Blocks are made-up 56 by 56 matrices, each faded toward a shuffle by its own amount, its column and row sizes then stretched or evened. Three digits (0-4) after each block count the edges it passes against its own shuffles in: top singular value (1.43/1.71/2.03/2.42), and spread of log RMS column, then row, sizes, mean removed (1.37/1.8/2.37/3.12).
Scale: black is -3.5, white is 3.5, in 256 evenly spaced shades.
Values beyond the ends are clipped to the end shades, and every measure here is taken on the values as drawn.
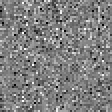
1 1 0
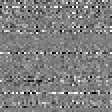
2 0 4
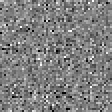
2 0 2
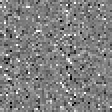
0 2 0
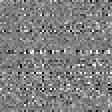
3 1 4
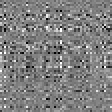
4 3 4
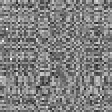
4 2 1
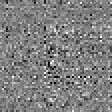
2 2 2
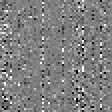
2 4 0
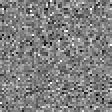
2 1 1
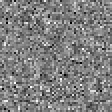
0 0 1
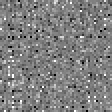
1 2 2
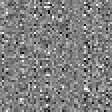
3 3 0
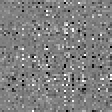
0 3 3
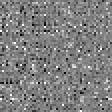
2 2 2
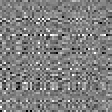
4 1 4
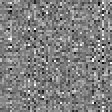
3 3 1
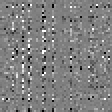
2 4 2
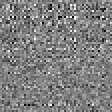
3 2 3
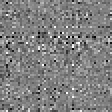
0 2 3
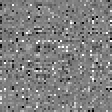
2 3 2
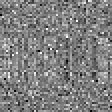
3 0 0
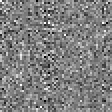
0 3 1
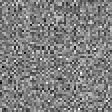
3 1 1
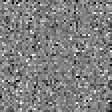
1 2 0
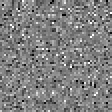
2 1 0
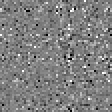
0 1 2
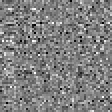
2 0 2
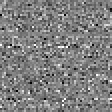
0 1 3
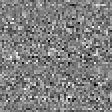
0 0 3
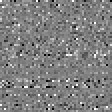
0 0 3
